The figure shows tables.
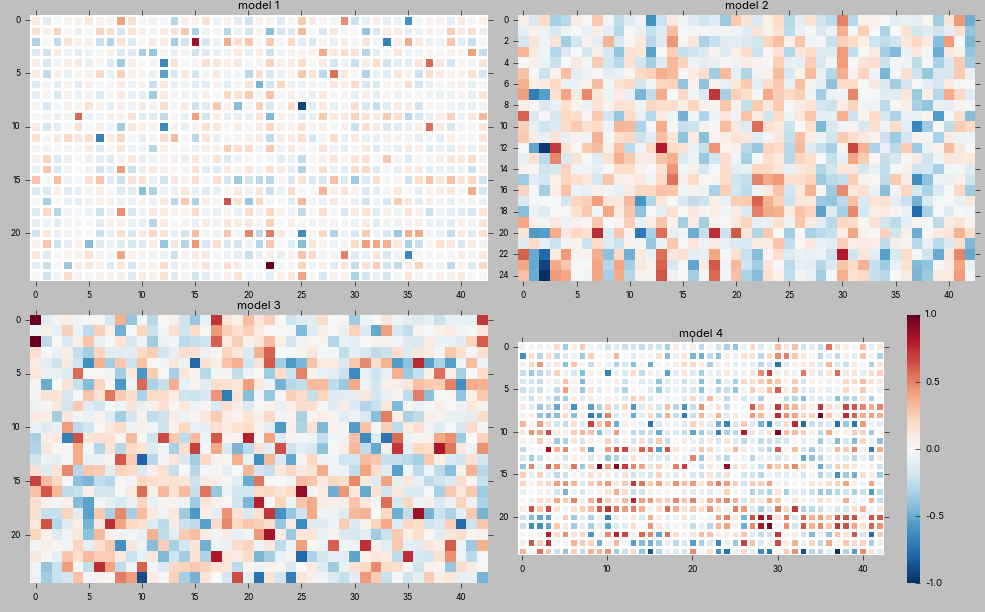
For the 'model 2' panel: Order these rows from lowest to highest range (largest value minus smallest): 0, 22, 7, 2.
2, 0, 7, 22
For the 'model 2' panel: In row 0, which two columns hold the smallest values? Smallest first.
12, 42
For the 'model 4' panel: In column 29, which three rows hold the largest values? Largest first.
21, 20, 3
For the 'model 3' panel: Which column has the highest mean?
17
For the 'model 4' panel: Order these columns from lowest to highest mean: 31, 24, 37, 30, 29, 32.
37, 24, 29, 31, 32, 30
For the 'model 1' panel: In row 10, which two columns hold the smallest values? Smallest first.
12, 8
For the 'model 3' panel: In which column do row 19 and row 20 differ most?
40
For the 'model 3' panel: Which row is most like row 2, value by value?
0
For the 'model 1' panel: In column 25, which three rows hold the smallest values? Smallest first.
8, 20, 21
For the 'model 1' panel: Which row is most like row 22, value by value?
0
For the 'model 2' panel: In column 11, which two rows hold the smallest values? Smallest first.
20, 17
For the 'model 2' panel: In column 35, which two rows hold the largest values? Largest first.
15, 10
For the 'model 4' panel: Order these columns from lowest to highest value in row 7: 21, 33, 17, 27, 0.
0, 33, 17, 21, 27
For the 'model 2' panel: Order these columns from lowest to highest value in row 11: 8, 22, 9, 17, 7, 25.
17, 25, 22, 8, 9, 7
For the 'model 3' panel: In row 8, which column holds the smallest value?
34
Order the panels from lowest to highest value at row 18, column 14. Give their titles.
model 3, model 1, model 2, model 4
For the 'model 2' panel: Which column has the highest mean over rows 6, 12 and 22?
13
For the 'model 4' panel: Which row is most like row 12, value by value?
22
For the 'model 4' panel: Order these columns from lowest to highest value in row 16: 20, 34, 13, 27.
34, 27, 20, 13
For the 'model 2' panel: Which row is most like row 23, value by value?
24
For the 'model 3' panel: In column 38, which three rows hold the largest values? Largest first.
12, 5, 11
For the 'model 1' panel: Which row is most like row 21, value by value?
13
